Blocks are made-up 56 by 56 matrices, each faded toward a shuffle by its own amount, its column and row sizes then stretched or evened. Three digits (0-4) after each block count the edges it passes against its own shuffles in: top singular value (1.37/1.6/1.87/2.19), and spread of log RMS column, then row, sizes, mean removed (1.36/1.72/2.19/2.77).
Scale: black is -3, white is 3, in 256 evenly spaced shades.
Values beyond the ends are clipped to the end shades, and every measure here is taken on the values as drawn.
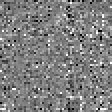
1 3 3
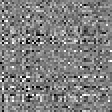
4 2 4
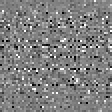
3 0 4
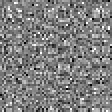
4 0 1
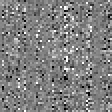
1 4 0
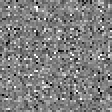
0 2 2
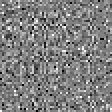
4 1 0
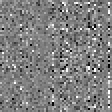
2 4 2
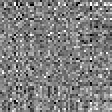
4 3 2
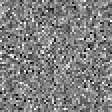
1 0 0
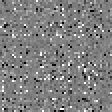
0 3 3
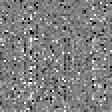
2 3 1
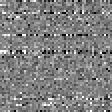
3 0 4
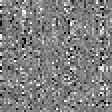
3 4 0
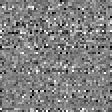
1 1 4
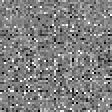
3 1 2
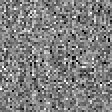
2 0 1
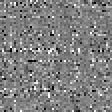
0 3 4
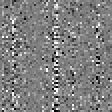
3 4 0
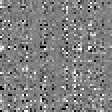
0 4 4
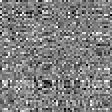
4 0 3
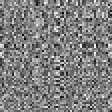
4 3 2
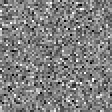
1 0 0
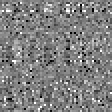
3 0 3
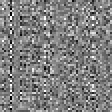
4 4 0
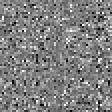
2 2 2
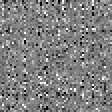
0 4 1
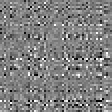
4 3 4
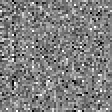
0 2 0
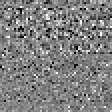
2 0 3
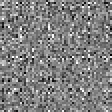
3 3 2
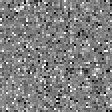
1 1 0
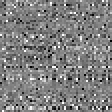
4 0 3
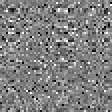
4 0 2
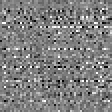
3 1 4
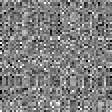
4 2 1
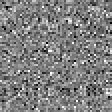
3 1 2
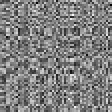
4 3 0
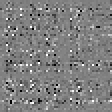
1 3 4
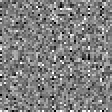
3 3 1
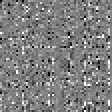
3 4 2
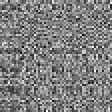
4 1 2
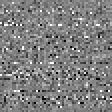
0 0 4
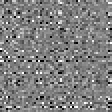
4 2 4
